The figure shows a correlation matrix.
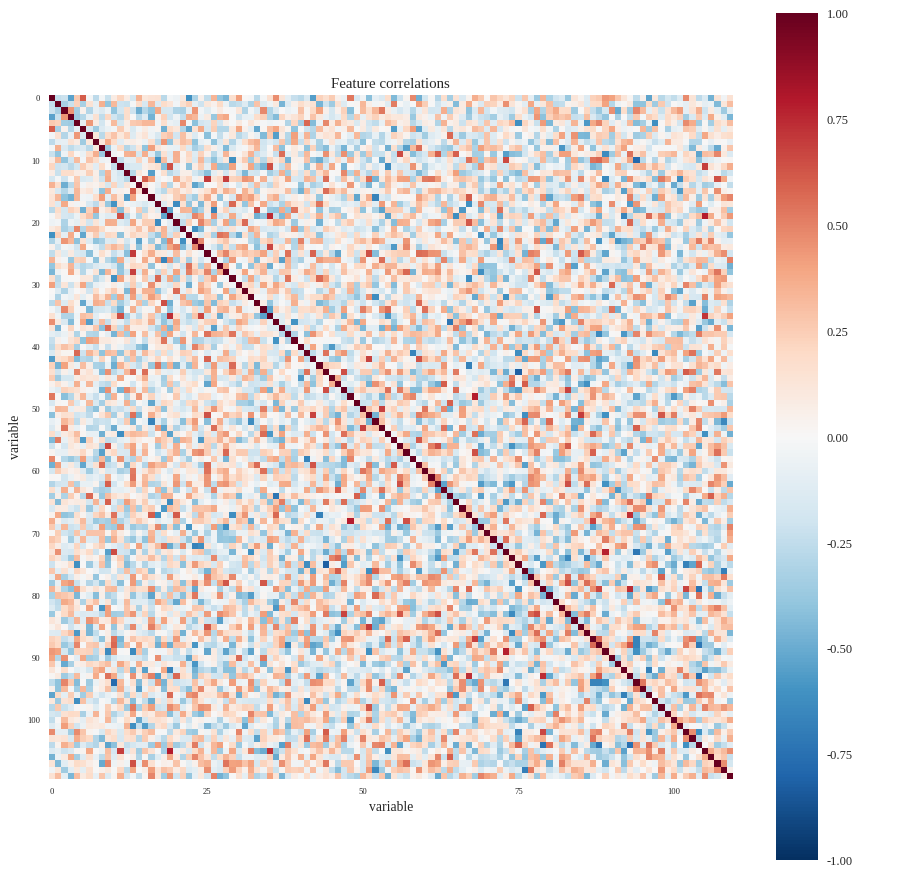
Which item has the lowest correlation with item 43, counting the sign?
67
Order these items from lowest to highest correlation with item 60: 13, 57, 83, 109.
109, 57, 83, 13
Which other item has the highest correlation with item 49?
64
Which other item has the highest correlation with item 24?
35
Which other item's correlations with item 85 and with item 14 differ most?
51
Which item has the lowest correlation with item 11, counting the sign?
54
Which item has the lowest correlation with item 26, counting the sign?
18
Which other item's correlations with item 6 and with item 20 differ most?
36
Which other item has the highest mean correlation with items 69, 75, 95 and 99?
94
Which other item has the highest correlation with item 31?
20
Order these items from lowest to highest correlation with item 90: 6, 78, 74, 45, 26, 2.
6, 45, 74, 26, 78, 2
